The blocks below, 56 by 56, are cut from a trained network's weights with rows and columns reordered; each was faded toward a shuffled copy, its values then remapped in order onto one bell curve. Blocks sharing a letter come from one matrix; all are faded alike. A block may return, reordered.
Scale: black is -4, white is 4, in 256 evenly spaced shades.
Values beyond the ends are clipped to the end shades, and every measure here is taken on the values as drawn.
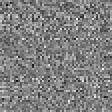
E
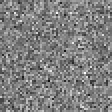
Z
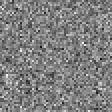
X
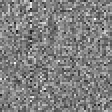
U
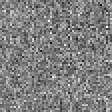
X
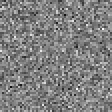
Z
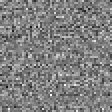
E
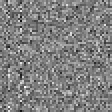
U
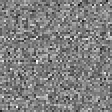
E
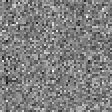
X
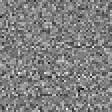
E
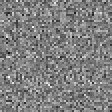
E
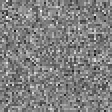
U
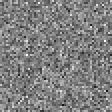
Z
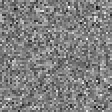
Z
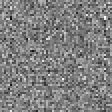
U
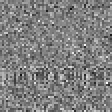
E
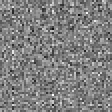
U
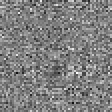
E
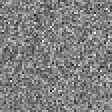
Z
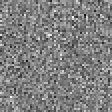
X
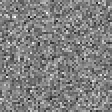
Z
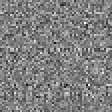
E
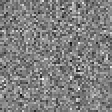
U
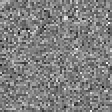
X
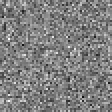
X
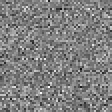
E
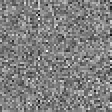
U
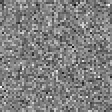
Z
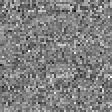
E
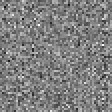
U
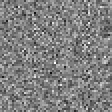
U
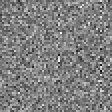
U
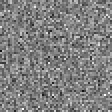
Z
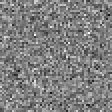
X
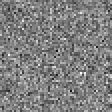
Z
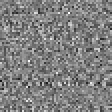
E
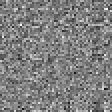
E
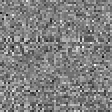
E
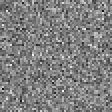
X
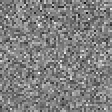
Z
